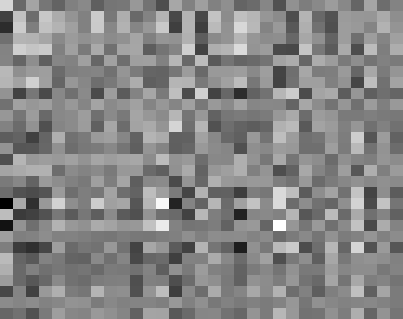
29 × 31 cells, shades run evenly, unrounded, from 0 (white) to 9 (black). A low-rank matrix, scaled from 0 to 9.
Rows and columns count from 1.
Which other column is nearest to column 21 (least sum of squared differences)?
18
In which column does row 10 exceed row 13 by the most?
28
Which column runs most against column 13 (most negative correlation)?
1
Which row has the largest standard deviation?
19
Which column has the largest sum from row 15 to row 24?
3
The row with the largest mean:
20
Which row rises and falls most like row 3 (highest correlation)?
2
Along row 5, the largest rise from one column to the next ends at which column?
16
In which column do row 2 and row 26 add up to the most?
14
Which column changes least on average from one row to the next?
7
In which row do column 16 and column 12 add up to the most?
5
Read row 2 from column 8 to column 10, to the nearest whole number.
2 5 3
